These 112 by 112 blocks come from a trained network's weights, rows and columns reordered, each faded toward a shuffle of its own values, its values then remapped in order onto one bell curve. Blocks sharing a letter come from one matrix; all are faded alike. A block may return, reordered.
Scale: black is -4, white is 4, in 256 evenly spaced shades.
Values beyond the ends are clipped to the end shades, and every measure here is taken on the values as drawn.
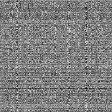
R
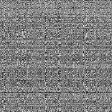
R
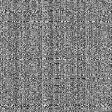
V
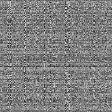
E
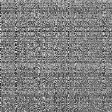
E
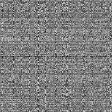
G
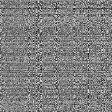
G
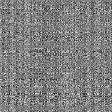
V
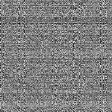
E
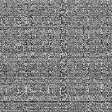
R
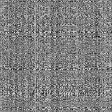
V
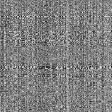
V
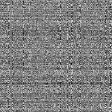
E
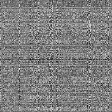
R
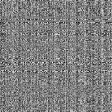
V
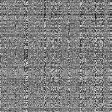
E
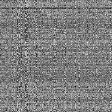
R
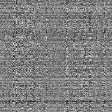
R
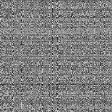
G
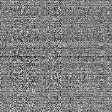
G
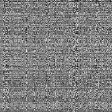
G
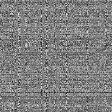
G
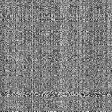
V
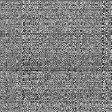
E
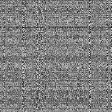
G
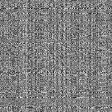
V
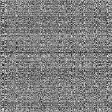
R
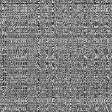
E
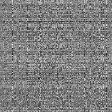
R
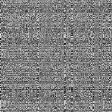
R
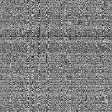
R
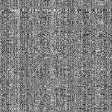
V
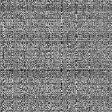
E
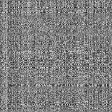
V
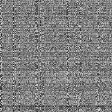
G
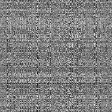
E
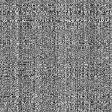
V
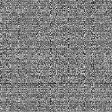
G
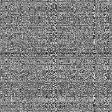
G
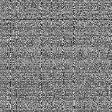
G
